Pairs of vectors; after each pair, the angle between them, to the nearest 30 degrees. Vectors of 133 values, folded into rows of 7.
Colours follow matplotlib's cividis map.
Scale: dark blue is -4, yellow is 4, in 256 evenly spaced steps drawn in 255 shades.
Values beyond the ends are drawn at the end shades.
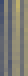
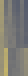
120 degrees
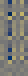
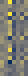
150 degrees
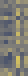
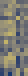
150 degrees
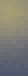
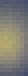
90 degrees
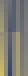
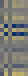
90 degrees
